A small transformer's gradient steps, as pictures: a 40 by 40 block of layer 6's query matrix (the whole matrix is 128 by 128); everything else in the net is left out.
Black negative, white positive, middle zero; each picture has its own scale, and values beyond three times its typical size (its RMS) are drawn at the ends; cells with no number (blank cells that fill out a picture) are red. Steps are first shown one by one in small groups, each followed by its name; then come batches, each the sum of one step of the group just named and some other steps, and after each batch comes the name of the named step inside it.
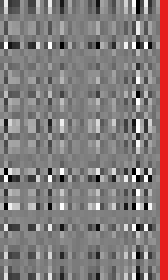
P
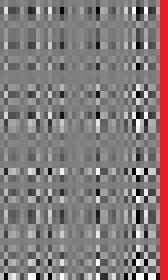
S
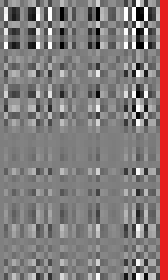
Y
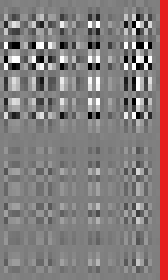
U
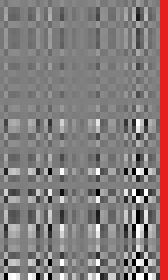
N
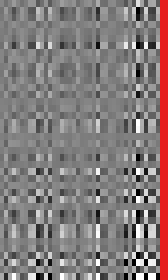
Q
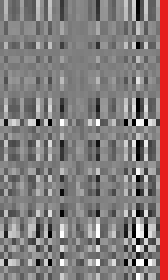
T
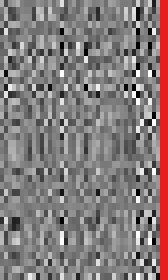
S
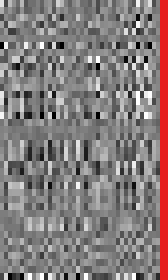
U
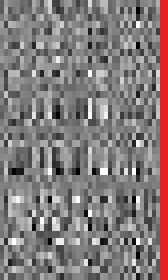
P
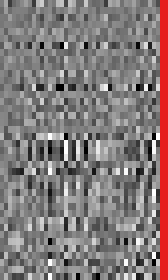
P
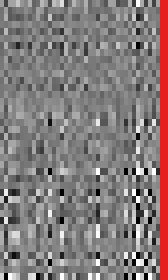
N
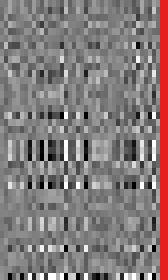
U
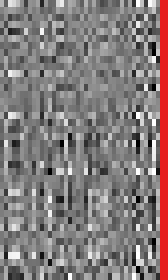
T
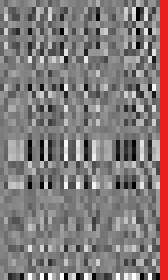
Y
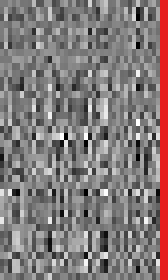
Y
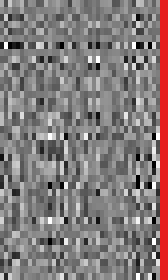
U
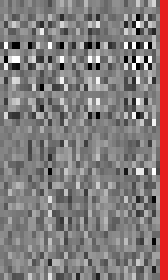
U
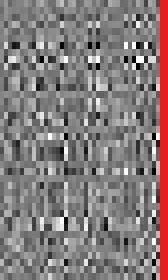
U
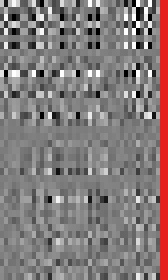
Y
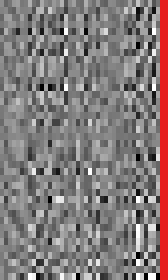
Q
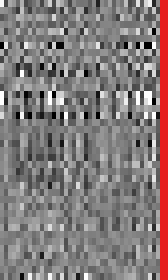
T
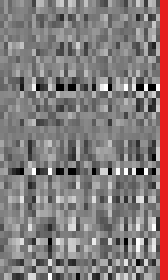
T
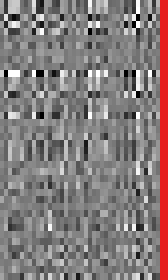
U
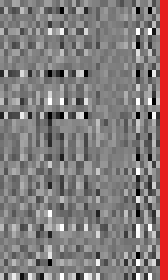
Q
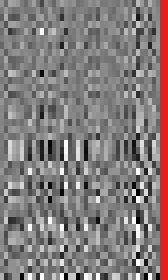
N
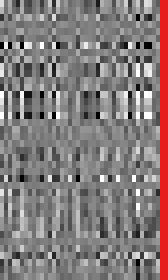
P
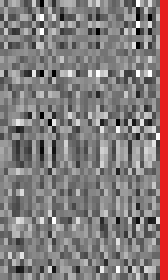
Y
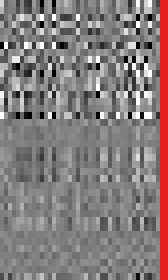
U
